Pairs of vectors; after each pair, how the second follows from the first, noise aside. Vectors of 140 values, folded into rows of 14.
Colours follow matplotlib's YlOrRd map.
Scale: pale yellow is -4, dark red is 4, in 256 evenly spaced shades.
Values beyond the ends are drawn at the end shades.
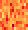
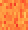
reversed, shrunk.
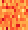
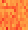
shrunk.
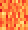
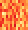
copied.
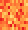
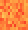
shrunk.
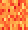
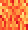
shuffled.
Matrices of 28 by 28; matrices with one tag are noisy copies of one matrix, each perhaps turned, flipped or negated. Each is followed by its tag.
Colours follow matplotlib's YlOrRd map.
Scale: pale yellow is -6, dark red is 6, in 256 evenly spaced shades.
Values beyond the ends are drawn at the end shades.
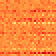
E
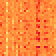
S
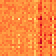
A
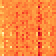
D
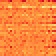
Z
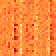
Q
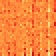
Z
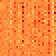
E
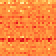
D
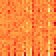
Z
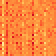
E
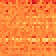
D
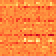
Q
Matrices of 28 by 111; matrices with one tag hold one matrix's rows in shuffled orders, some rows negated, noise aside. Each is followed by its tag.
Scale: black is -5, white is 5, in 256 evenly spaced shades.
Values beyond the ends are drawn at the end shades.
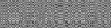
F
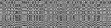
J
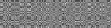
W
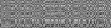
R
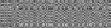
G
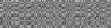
W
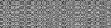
W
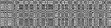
G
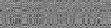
J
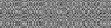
J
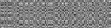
G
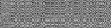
R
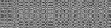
G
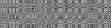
F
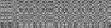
G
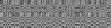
W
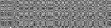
G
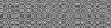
W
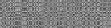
J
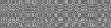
F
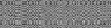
J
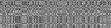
J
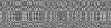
J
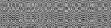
F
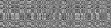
W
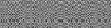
F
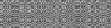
W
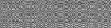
F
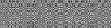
F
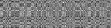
W
